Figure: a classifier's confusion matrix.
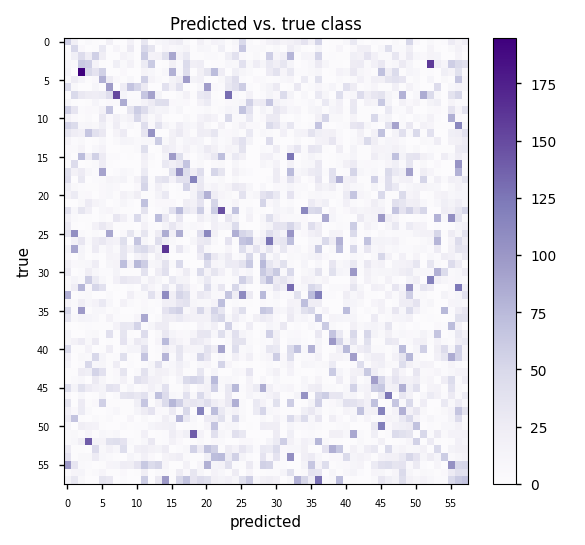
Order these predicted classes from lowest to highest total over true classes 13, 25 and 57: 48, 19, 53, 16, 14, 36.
48, 53, 19, 16, 36, 14
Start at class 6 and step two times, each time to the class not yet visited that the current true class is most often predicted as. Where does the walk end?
41
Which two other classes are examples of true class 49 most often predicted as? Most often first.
16, 1
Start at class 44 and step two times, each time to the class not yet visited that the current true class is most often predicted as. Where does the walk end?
11
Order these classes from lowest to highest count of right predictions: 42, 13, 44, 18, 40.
42, 13, 40, 44, 18
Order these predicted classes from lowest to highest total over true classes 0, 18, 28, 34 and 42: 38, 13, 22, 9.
9, 38, 13, 22
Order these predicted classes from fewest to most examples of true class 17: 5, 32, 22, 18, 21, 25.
25, 18, 22, 21, 32, 5
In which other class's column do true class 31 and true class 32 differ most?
56
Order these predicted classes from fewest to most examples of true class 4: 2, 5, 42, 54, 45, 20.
42, 54, 20, 5, 45, 2
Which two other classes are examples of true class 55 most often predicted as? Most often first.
0, 20
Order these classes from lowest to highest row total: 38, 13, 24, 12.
13, 24, 38, 12
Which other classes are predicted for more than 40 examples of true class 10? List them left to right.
23, 37, 44, 55
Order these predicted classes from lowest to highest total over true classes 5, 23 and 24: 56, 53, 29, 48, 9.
9, 48, 29, 53, 56
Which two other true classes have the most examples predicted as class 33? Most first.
57, 40
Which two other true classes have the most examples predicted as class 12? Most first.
7, 3
